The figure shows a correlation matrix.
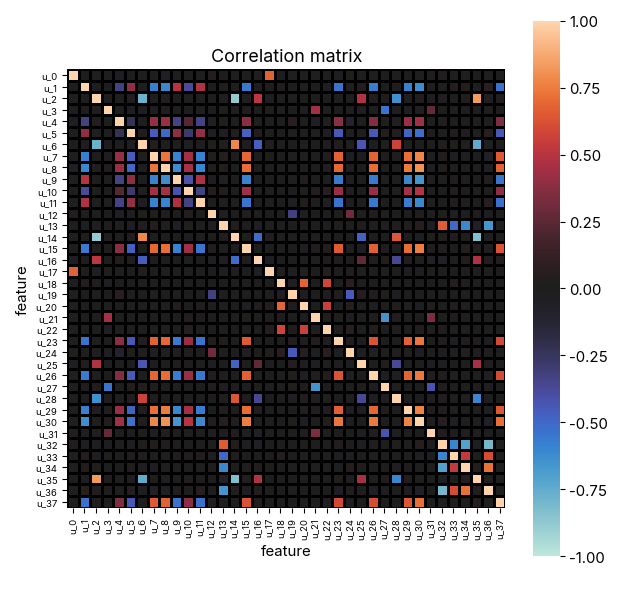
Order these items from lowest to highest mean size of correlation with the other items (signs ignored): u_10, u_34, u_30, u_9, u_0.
u_0, u_34, u_10, u_9, u_30
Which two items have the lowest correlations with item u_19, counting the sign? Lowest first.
u_24, u_12
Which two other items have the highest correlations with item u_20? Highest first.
u_18, u_22
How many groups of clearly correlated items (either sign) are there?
7
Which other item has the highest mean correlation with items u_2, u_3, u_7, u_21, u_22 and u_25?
u_35
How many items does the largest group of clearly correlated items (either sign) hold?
14
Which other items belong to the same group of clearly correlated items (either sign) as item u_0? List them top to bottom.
u_17
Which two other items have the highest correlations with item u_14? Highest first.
u_6, u_28
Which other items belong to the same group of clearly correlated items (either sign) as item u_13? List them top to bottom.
u_32, u_33, u_34, u_36
